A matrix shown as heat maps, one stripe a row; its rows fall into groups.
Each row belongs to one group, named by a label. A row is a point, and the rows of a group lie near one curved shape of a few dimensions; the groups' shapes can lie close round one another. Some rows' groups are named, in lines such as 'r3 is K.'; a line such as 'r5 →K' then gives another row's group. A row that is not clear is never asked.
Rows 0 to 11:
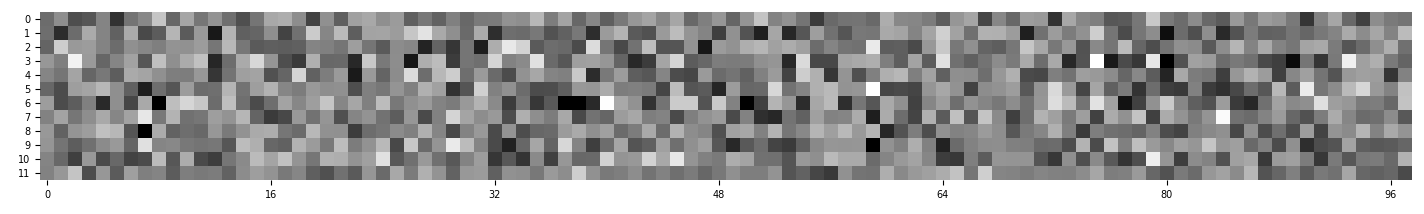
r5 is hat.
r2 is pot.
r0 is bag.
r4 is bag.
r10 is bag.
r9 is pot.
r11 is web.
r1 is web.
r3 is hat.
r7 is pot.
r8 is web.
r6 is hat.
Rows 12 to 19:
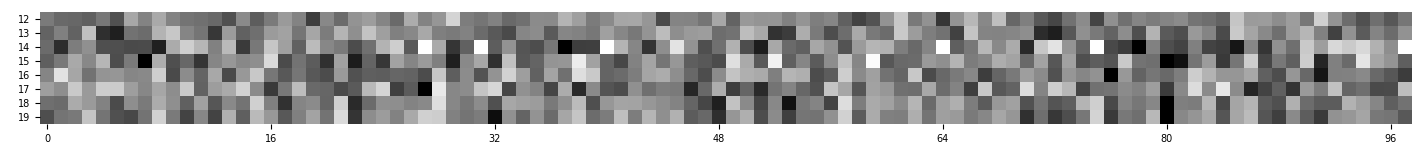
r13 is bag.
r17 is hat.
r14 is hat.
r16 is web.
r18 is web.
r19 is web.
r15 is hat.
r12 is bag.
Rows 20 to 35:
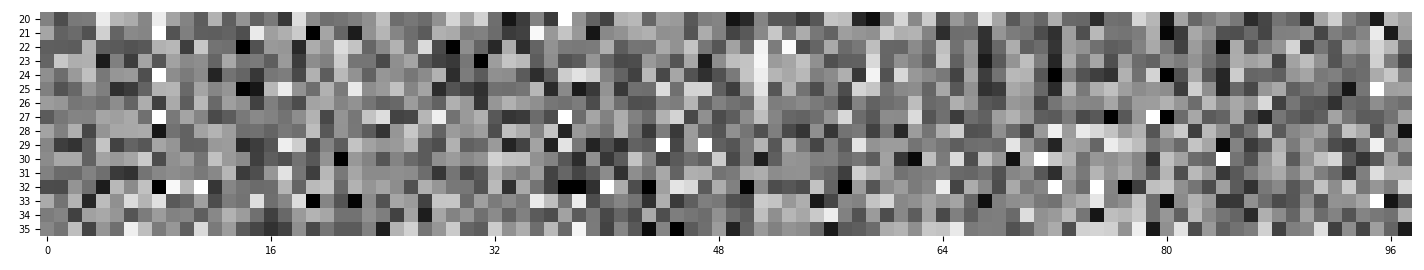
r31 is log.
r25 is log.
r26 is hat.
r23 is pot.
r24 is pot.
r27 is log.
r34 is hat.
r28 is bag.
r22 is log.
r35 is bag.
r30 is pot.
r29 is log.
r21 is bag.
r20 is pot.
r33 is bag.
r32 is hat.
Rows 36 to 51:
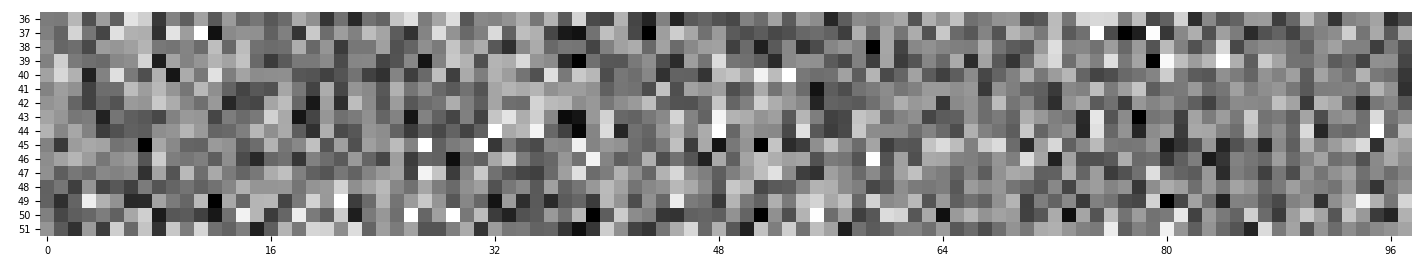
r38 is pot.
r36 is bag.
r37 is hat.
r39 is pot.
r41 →bag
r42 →bag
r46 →pot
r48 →bag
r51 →hat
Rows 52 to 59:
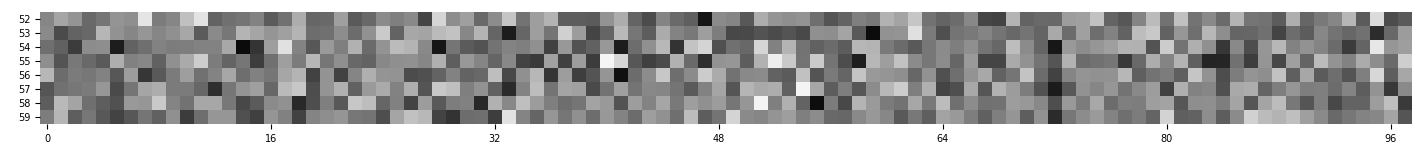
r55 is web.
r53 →pot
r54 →log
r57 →bag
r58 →bag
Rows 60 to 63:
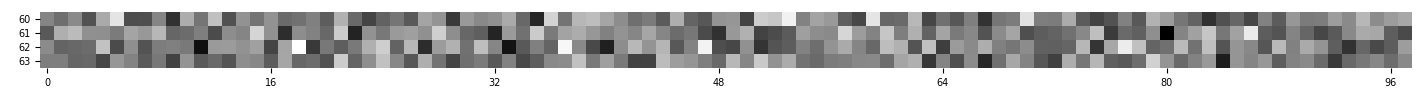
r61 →web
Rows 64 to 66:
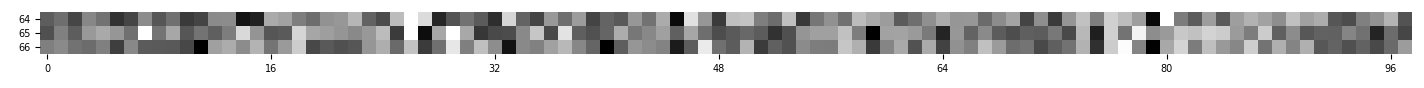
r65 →pot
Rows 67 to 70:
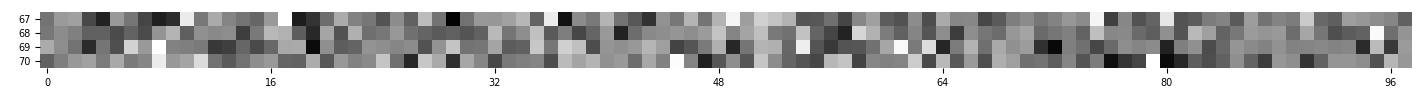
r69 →bag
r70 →log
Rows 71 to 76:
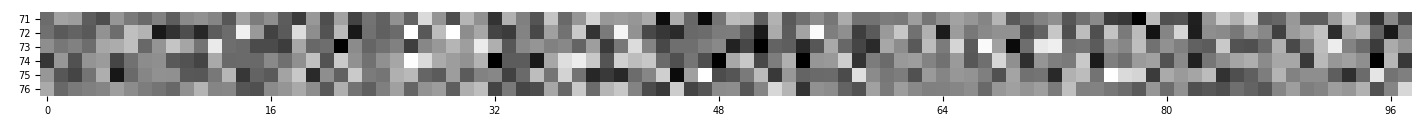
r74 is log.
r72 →bag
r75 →log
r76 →web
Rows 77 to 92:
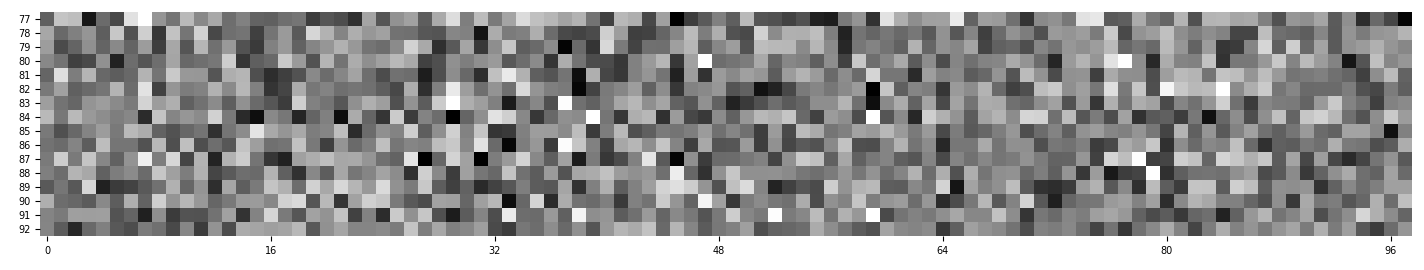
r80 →log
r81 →pot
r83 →pot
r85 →bag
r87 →pot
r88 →log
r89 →bag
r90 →log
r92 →bag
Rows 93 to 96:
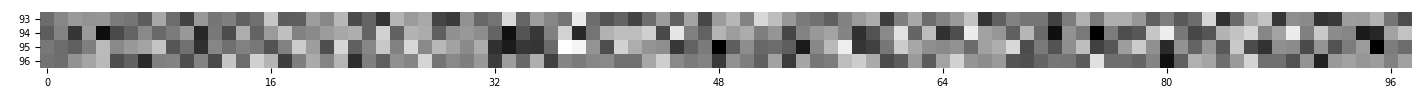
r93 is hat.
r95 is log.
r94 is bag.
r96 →web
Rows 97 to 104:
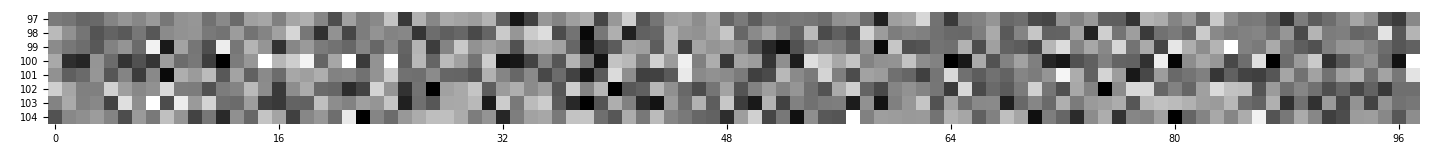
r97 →pot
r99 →pot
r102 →hat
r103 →hat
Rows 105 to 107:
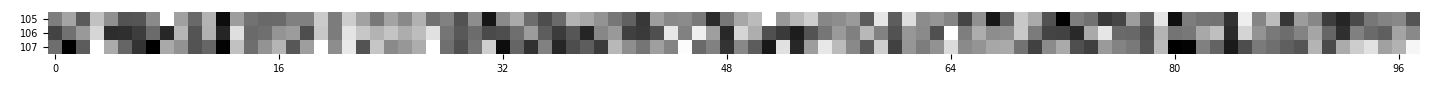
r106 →bag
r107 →web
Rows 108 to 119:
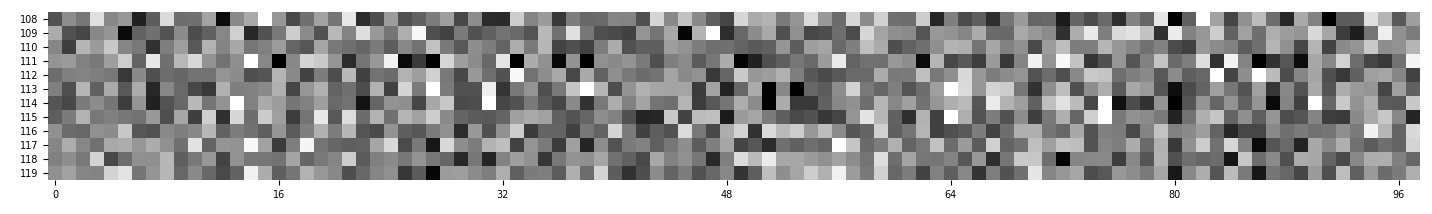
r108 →web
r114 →hat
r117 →hat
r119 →hat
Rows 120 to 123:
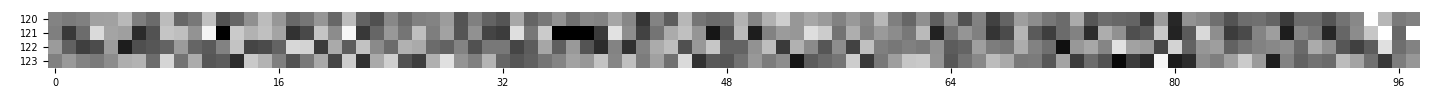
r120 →web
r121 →web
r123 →log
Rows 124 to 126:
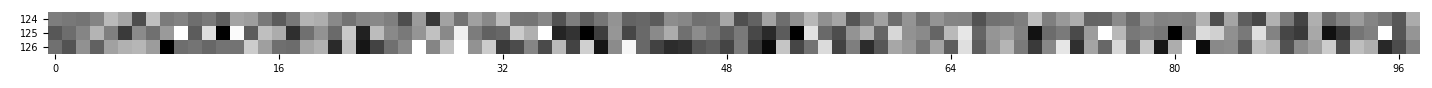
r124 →hat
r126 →bag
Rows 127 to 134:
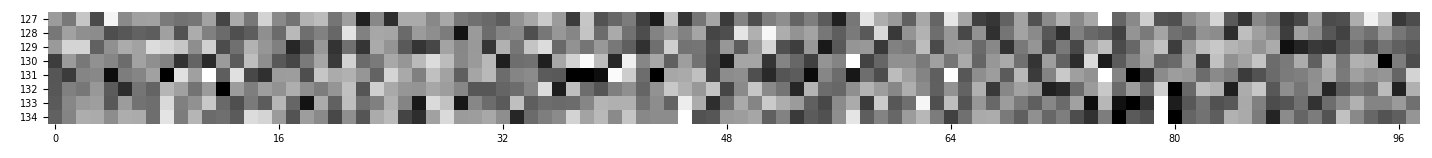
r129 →hat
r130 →log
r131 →hat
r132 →bag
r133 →log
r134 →log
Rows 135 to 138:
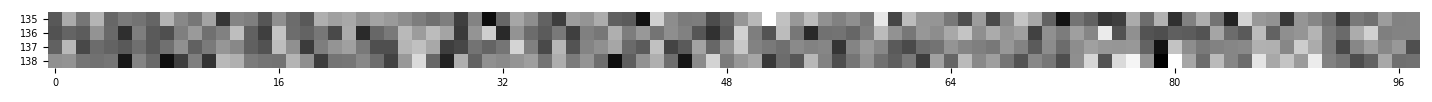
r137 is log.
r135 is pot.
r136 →hat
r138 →log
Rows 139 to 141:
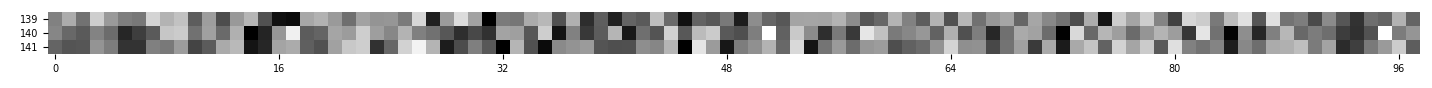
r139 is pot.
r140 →log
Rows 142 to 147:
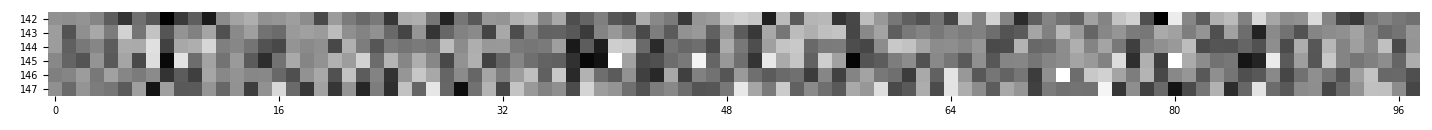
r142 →log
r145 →hat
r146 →bag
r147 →hat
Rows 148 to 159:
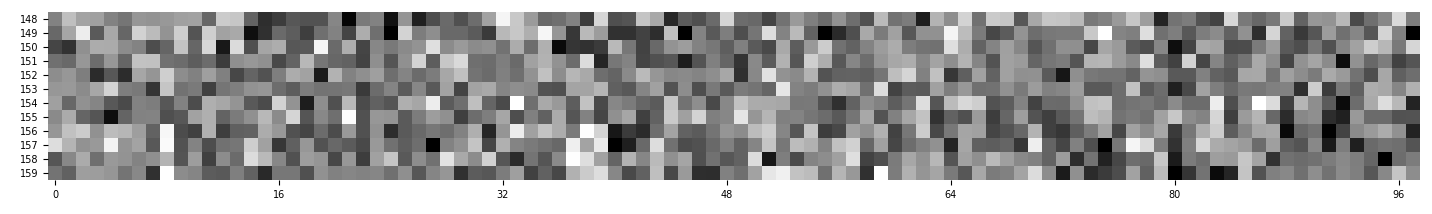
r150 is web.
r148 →pot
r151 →bag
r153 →hat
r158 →log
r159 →pot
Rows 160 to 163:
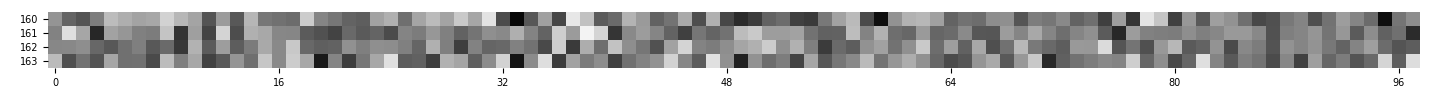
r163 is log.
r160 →pot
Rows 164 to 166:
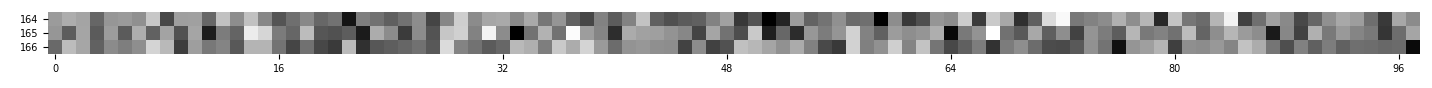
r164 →pot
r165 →log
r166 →web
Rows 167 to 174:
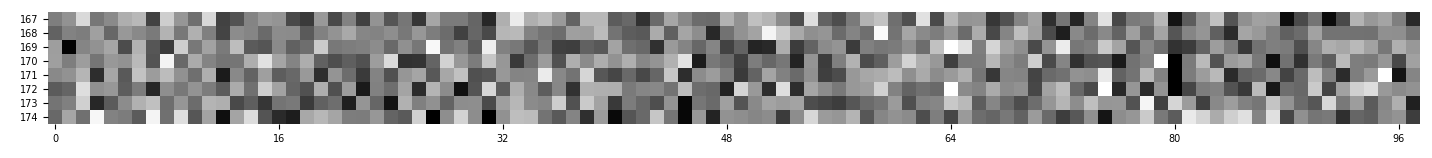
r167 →hat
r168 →pot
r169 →web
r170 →log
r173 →bag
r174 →pot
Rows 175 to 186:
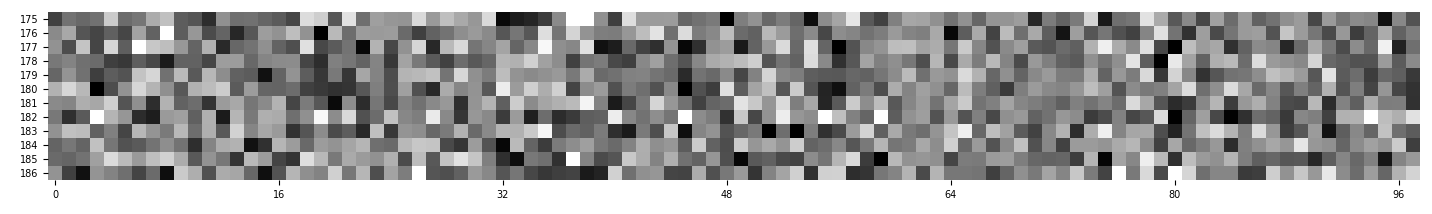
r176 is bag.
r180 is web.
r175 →log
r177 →bag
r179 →bag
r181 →hat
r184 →log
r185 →pot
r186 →hat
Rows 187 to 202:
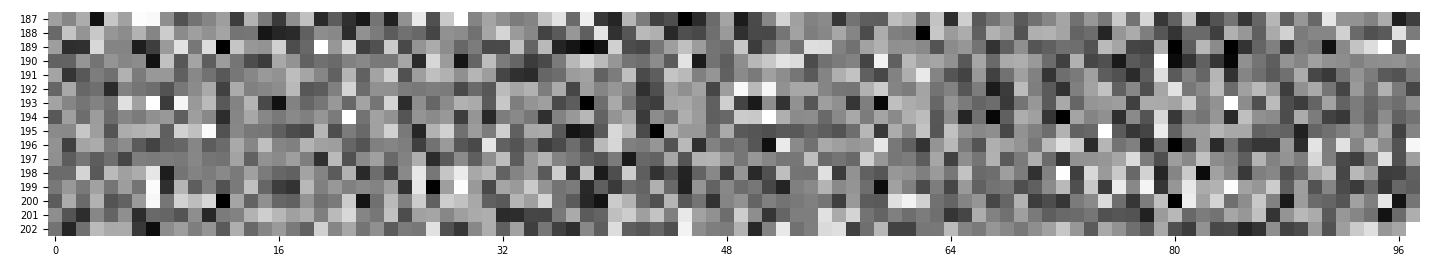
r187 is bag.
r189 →web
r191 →pot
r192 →pot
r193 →hat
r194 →pot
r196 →hat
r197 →log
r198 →bag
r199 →pot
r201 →bag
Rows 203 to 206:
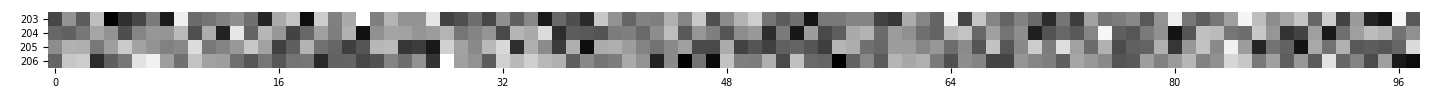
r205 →hat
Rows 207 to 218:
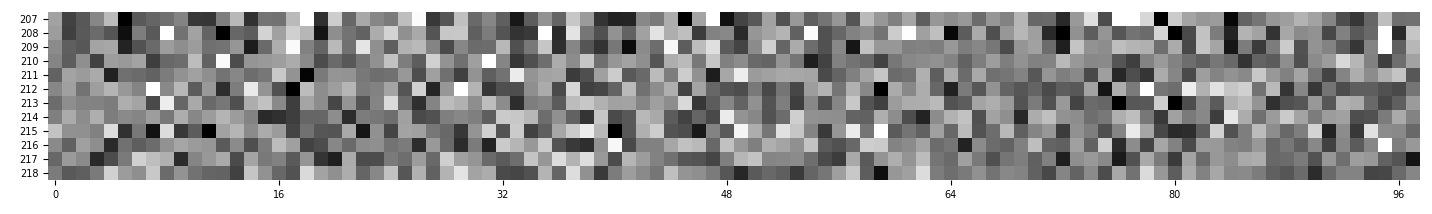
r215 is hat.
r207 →log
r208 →bag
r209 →log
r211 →log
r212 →pot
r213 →log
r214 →pot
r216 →log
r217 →web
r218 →pot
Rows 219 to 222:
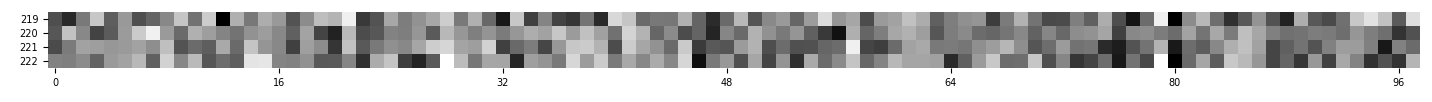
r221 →log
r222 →log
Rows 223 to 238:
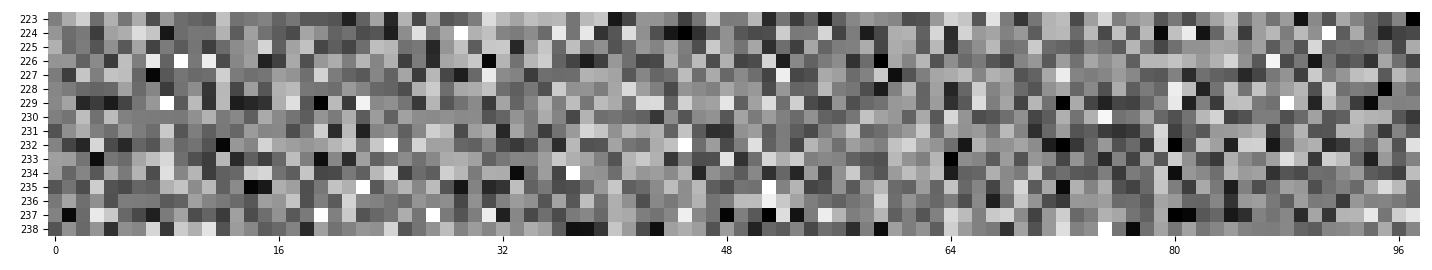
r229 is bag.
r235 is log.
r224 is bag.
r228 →bag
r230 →bag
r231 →log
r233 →bag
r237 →web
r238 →hat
